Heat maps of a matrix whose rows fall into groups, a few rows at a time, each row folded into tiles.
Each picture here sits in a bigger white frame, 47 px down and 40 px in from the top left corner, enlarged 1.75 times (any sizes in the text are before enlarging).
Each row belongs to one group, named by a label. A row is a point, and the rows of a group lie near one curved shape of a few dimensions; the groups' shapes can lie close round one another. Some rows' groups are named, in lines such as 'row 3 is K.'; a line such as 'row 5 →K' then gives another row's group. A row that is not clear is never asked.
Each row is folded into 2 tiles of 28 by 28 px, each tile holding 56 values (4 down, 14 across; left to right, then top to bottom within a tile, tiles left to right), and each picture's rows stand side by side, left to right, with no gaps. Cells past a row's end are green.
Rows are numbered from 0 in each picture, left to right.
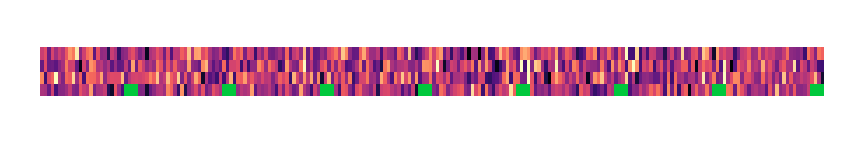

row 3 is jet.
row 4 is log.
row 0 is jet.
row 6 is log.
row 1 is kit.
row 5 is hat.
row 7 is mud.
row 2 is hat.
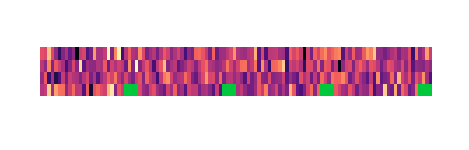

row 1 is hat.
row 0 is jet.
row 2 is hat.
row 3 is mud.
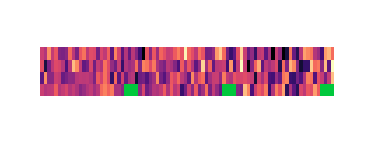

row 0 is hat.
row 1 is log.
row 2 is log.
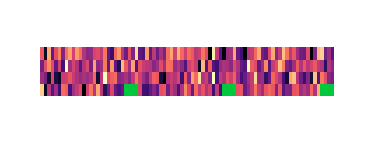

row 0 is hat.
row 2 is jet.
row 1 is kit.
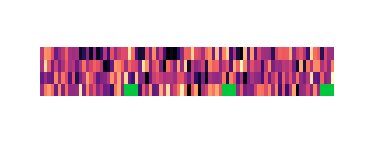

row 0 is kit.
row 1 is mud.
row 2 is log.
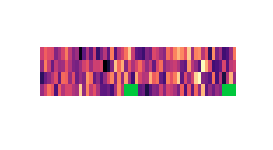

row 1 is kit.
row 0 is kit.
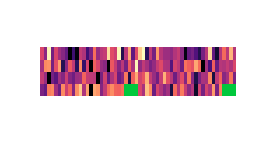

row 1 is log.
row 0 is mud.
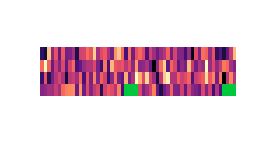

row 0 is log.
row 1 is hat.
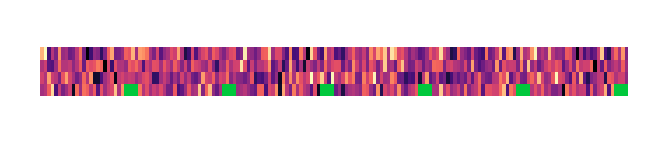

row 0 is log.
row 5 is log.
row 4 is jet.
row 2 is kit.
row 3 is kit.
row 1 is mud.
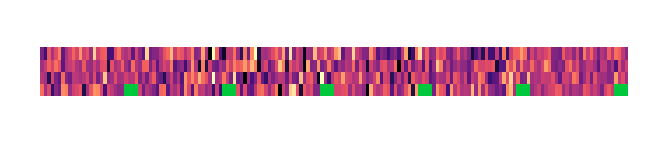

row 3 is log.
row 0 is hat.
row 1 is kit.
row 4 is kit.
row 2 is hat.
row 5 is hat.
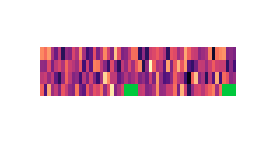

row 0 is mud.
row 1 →jet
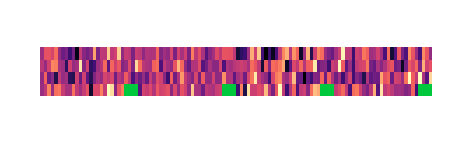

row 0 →jet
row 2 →mud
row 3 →kit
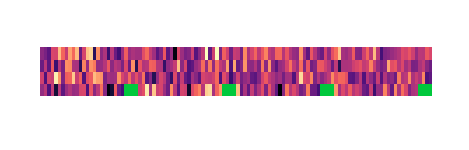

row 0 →jet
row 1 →jet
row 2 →hat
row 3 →mud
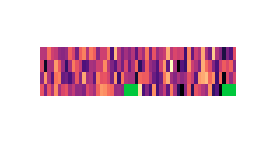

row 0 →hat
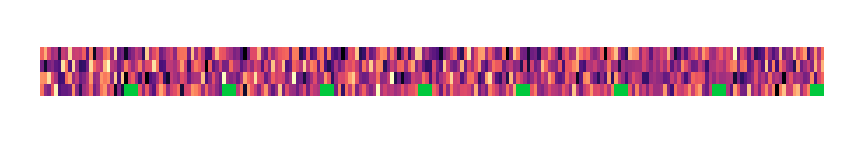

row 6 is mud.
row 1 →hat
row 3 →mud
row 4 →jet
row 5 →jet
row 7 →mud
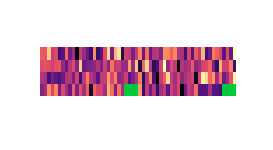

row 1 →hat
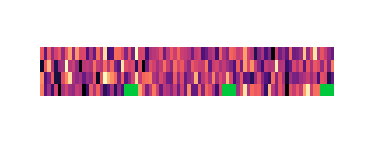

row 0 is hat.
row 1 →mud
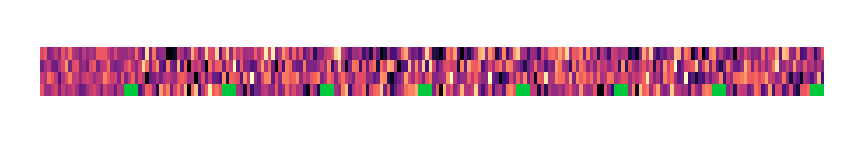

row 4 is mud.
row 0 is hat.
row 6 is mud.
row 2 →jet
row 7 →kit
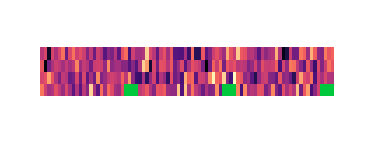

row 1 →kit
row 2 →mud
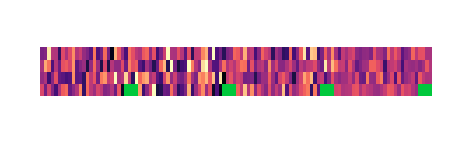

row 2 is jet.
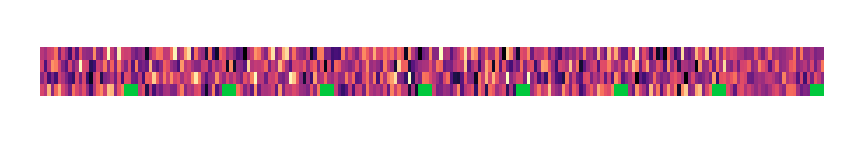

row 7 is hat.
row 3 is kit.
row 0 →jet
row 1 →jet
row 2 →jet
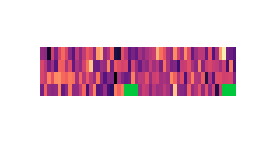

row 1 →log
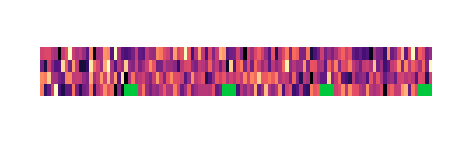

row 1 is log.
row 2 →kit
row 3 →jet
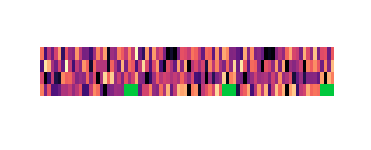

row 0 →hat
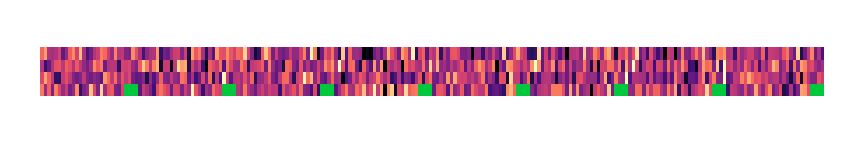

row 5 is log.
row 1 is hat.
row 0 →mud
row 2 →jet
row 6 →log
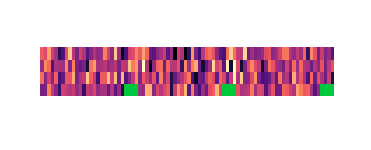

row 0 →jet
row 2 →hat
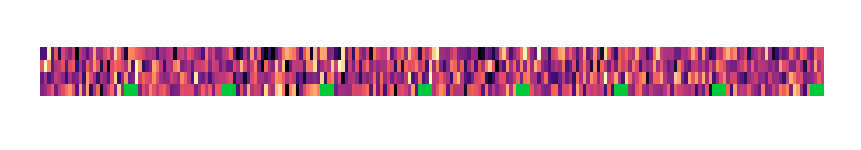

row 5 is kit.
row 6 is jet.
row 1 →hat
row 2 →mud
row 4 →log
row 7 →mud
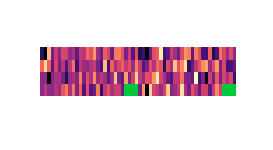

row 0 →log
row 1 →mud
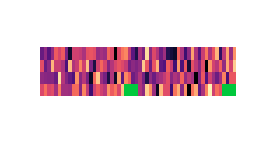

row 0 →jet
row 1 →mud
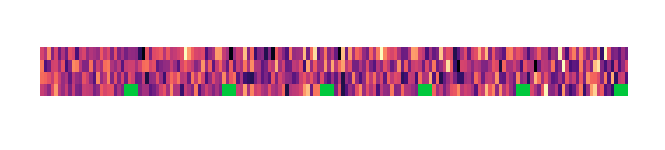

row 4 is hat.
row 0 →hat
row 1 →log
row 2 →jet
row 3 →log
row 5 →hat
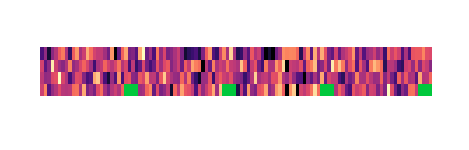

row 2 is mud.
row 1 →log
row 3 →hat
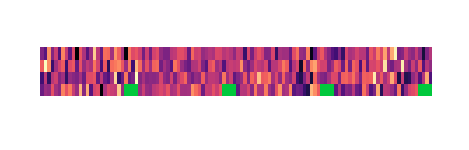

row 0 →log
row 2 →kit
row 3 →kit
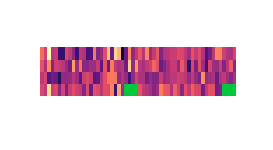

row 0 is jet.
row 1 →hat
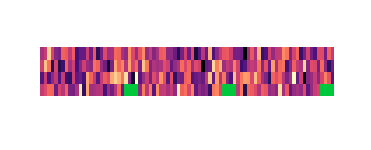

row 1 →kit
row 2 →mud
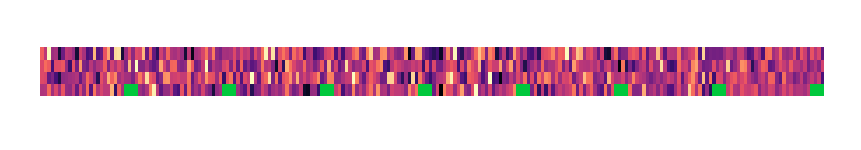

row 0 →jet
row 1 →hat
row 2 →jet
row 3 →jet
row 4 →mud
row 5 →jet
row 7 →hat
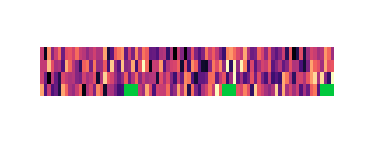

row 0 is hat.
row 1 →log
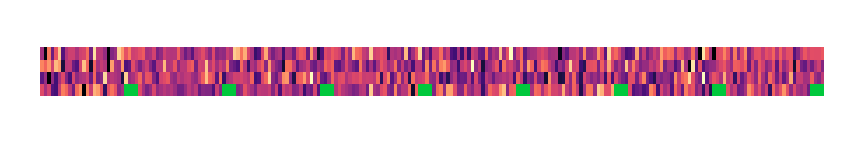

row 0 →hat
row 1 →hat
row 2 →jet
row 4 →jet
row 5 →jet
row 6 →kit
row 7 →hat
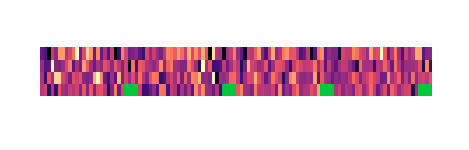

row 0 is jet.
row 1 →kit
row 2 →jet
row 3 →log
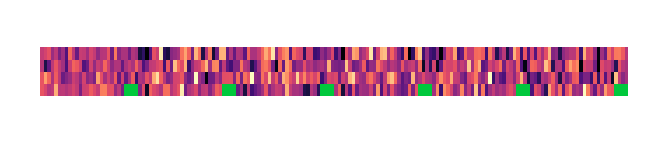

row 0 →hat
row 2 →jet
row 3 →jet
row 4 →mud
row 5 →hat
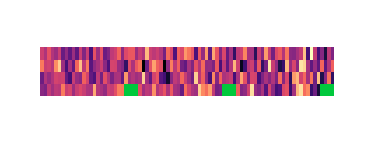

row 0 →hat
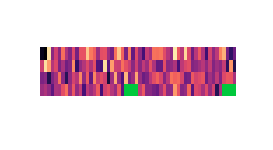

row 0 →log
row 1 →log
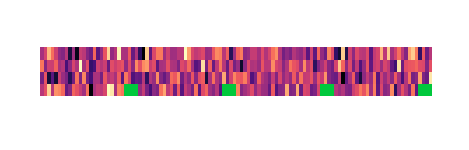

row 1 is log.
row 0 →jet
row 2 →mud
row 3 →log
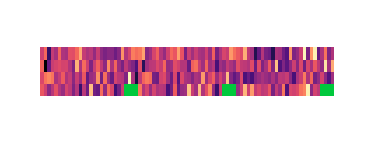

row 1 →mud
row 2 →jet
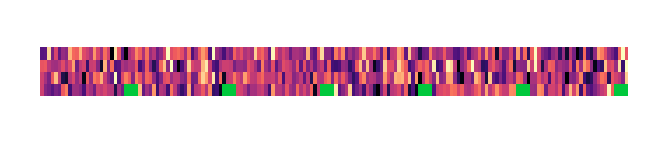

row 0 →kit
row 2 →log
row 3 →hat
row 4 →hat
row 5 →log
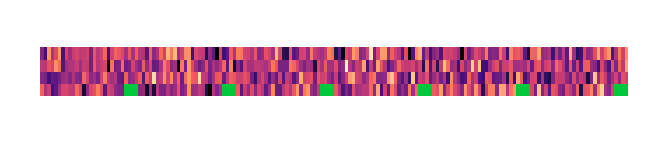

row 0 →hat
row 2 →mud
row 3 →jet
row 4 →jet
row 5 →mud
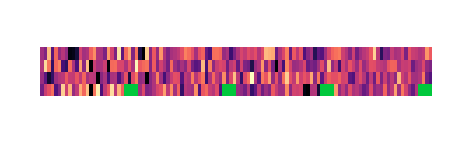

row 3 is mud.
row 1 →log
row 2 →jet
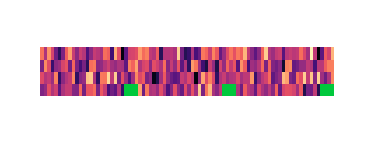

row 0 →jet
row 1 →mud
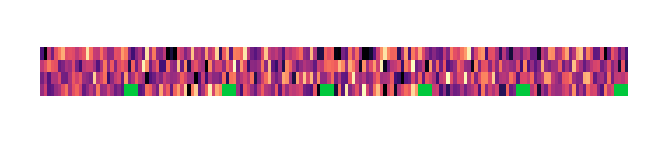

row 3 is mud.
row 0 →log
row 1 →mud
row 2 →jet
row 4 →jet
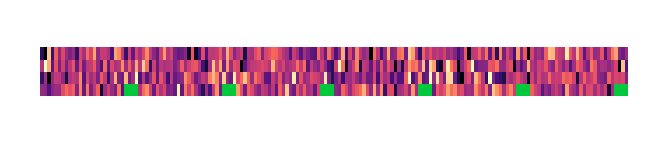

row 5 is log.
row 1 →kit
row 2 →mud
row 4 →hat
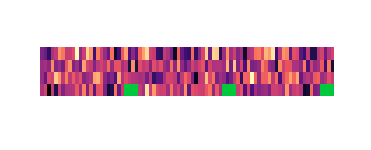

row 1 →jet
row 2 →jet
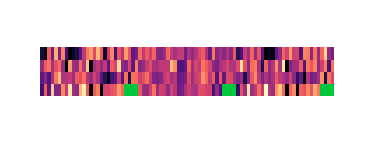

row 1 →hat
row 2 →mud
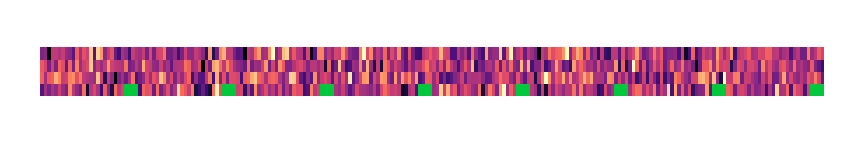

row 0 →kit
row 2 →jet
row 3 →jet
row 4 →jet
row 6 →kit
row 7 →mud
